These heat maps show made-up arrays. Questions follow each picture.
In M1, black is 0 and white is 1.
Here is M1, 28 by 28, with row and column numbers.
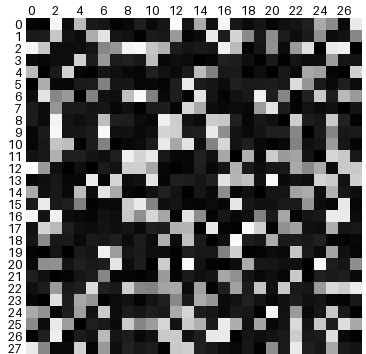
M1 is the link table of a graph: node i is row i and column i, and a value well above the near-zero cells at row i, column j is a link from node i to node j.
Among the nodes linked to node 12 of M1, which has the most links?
node 22
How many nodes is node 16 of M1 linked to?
12
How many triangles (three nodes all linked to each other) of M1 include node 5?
1
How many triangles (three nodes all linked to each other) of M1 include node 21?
3
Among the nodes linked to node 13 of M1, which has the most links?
node 25
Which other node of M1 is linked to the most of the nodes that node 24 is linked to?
node 27
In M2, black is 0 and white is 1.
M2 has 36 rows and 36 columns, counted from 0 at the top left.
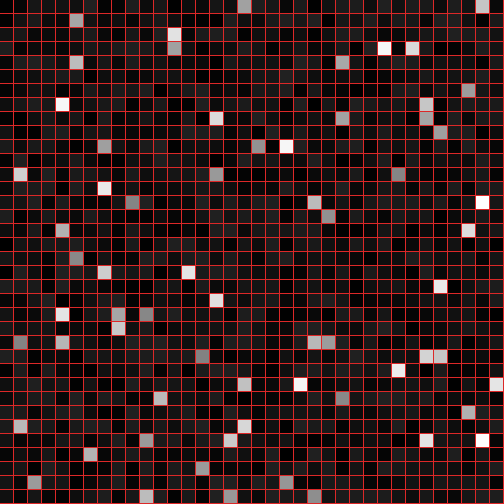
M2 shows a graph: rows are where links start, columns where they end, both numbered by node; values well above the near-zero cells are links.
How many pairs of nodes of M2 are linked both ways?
1
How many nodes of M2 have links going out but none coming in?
6
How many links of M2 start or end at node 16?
4
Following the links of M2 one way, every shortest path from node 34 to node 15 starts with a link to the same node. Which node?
node 2
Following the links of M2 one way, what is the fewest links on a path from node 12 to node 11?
2
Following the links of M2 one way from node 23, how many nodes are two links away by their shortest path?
3
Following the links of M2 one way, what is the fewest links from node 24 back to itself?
2
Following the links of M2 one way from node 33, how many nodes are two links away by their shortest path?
3
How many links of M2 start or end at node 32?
1
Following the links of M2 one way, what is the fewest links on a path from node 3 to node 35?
2
